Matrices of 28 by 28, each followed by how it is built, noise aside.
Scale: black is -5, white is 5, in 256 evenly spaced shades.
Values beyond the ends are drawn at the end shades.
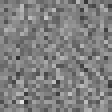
low rank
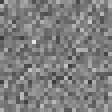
repeating columns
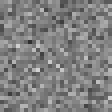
noise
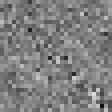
banded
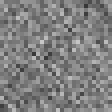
Toeplitz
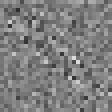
banded
